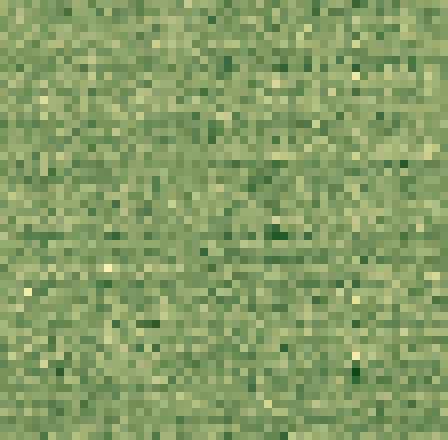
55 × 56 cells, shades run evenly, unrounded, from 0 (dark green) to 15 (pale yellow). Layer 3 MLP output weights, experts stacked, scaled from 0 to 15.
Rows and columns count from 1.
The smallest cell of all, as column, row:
45, 47
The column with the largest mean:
49
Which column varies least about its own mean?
17
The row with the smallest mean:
30
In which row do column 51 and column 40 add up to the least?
21
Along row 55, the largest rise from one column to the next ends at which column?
37
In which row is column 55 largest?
35
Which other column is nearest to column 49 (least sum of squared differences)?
54
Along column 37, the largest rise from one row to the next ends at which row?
55
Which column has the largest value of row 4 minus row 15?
43
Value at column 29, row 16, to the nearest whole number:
10
